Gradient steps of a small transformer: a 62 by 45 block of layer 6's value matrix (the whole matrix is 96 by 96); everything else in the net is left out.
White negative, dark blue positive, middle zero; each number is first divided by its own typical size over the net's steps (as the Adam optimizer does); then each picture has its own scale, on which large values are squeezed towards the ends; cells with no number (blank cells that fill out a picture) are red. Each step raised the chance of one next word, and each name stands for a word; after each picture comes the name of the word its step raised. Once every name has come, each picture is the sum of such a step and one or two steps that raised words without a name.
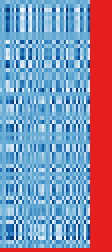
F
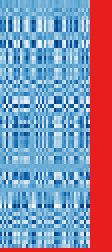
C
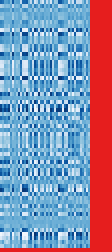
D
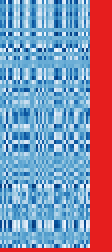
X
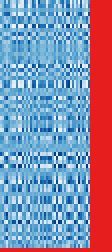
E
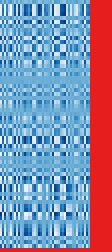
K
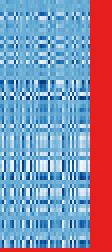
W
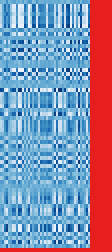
X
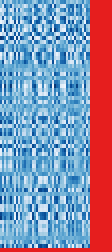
K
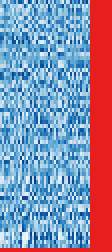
K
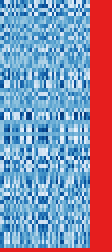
E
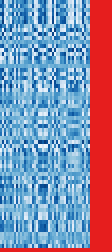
X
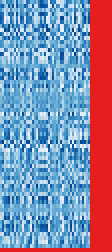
X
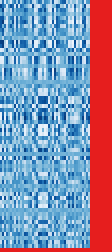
C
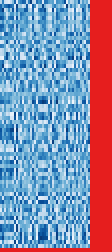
F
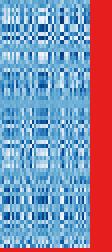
K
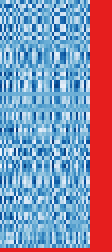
E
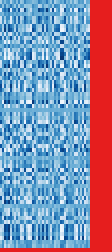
F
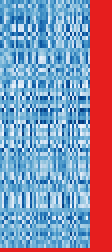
C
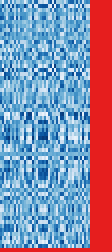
F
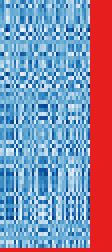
D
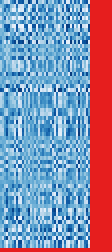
F
